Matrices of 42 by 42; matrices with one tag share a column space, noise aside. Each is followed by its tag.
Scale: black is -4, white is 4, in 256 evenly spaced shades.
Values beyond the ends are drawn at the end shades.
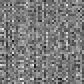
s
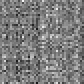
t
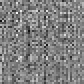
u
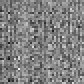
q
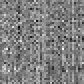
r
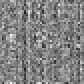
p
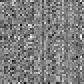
t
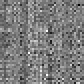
s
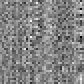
r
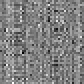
s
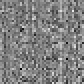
q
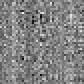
u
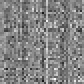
q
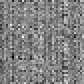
t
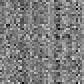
t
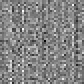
s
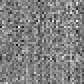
u
